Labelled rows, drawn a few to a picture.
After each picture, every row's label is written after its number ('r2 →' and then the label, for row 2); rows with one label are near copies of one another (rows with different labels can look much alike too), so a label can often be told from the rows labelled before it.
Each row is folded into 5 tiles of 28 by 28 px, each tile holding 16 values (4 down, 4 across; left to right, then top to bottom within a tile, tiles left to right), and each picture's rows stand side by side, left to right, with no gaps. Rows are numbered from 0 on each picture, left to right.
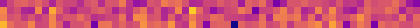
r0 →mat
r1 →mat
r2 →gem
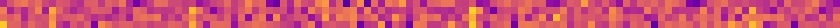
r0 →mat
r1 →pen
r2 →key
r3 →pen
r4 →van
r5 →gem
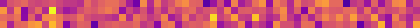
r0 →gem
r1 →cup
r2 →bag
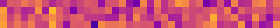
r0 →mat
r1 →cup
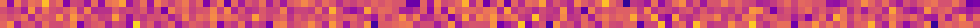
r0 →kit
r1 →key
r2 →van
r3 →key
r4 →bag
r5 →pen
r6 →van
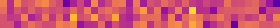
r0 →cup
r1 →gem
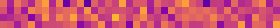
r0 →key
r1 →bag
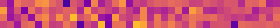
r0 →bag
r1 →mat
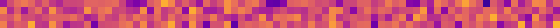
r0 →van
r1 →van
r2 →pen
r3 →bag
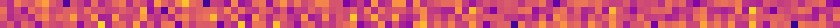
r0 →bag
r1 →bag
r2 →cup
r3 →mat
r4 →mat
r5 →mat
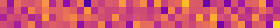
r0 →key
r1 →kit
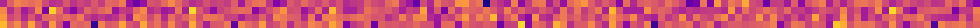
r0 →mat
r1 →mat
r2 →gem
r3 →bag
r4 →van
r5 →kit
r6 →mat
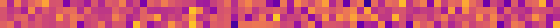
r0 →kit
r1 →pen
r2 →key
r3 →kit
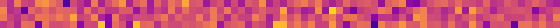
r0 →bag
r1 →kit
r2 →mat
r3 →mat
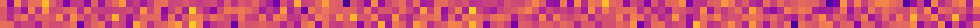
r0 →kit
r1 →gem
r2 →bag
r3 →gem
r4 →kit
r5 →van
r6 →cup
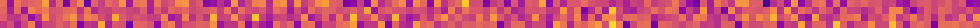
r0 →key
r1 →cup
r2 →cup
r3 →kit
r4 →gem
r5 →bag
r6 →pen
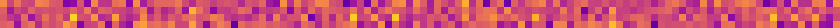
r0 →cup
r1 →mat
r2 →cup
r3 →key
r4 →gem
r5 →cup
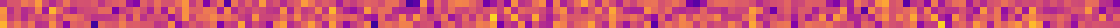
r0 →mat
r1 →key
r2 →van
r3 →cup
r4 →van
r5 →pen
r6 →bag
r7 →gem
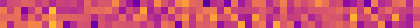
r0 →gem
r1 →bag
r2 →cup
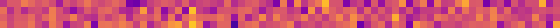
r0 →van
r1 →gem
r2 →kit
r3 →kit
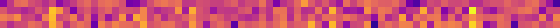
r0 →pen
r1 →mat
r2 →van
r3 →gem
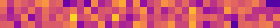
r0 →cup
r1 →van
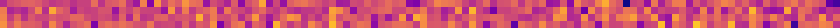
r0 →mat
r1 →kit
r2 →pen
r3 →mat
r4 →bag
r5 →van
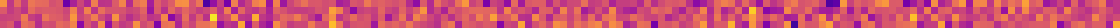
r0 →cup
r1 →cup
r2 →pen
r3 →bag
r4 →gem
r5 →van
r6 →cup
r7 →kit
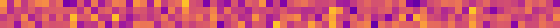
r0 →cup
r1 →kit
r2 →pen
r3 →mat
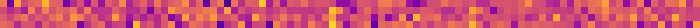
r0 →kit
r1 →key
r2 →pen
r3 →pen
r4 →key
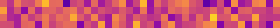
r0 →bag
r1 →cup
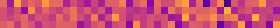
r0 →kit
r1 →key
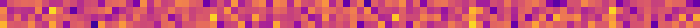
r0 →mat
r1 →cup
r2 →key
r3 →pen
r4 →pen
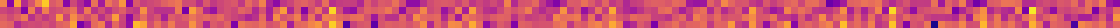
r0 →kit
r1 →mat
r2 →gem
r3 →gem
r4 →gem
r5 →van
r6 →mat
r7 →mat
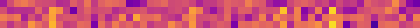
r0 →pen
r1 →pen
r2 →gem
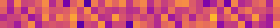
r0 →key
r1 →cup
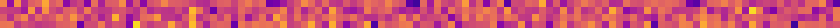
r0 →kit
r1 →pen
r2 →van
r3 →key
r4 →van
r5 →mat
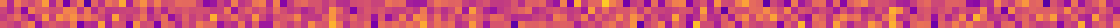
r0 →key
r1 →cup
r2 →pen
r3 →mat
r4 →kit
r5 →bag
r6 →pen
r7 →bag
